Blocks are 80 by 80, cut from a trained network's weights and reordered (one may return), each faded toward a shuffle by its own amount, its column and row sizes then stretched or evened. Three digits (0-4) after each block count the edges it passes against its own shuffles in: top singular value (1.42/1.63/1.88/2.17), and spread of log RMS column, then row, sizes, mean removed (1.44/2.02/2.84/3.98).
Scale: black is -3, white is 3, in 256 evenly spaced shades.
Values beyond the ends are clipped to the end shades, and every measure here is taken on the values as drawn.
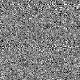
3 1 2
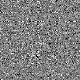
3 1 2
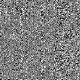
1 2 1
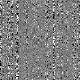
0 4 1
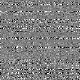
2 2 4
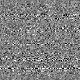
3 0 3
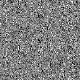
1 2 0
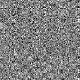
3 2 0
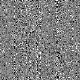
0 3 1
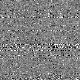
0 1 3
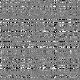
3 2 4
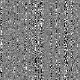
1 4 1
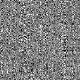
3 3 1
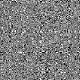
3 2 2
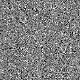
0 1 1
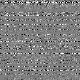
2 1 4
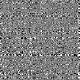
3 2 3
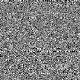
2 0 2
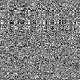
4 0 2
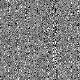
1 3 0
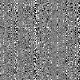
3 4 1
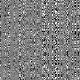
4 4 0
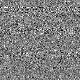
1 0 2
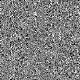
2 2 0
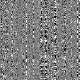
4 4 0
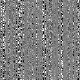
2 4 0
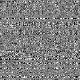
3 1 3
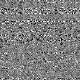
1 1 3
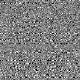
3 1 3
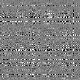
3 2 4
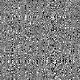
3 3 1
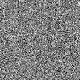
2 0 0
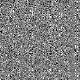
1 3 1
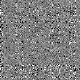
1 3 2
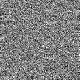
2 0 0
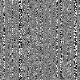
1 4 0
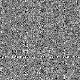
1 2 1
